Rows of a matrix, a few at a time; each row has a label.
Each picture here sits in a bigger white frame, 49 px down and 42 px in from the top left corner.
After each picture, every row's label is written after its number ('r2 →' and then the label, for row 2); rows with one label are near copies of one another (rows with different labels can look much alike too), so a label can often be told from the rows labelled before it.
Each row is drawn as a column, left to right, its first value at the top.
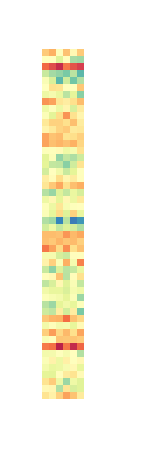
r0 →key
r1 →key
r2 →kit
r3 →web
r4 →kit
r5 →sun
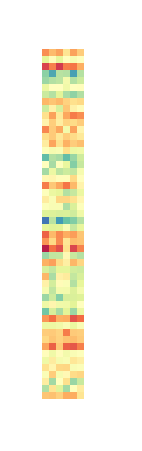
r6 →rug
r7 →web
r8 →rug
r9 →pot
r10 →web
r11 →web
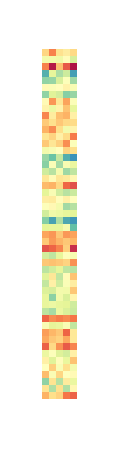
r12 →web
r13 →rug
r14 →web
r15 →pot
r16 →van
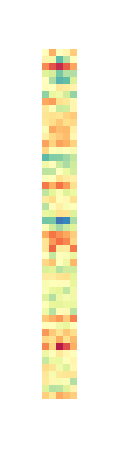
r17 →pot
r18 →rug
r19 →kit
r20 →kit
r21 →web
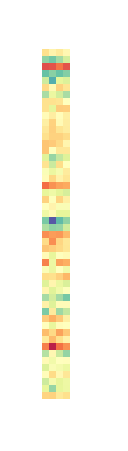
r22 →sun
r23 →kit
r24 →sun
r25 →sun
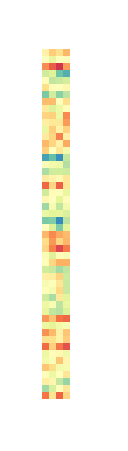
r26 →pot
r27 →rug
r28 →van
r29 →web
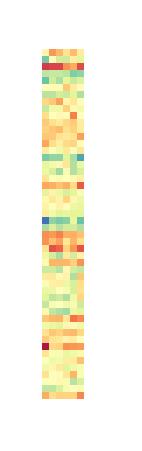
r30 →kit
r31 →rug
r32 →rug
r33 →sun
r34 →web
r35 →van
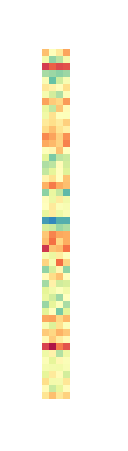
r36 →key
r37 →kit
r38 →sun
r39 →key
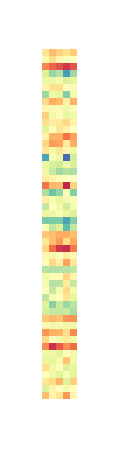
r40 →pot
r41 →key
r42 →key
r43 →van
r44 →key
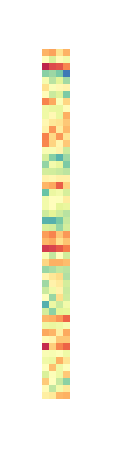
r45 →key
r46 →rug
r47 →van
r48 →web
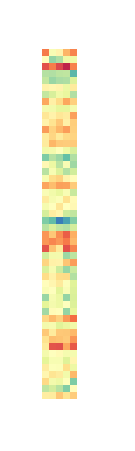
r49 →rug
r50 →kit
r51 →kit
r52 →rug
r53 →web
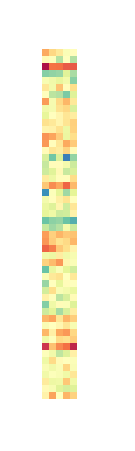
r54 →key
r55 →van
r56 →sun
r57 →pot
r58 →kit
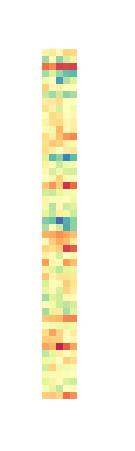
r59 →sun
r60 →pot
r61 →kit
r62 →van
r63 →van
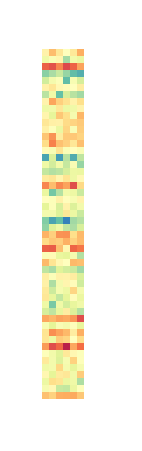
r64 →van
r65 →key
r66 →pot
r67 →kit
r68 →van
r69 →web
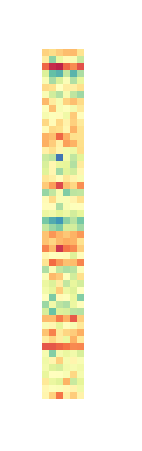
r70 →key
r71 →sun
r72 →van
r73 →key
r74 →web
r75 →sun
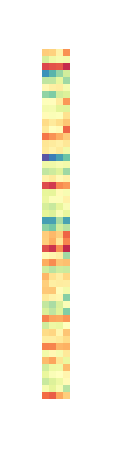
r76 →van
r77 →van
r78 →van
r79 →rug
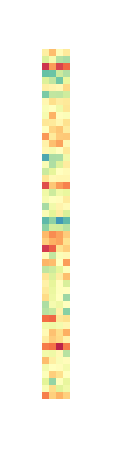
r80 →van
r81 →web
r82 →kit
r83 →sun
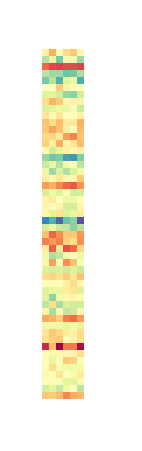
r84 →kit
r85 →rug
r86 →kit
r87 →van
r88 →van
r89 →kit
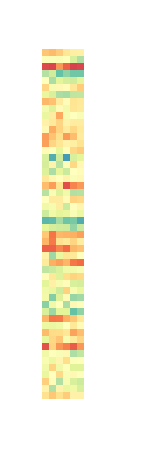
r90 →key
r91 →rug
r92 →web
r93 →van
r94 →sun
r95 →sun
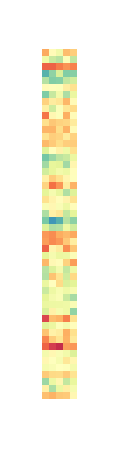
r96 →web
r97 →kit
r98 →kit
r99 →web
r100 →sun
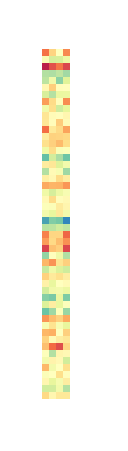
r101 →rug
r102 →sun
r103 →kit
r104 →rug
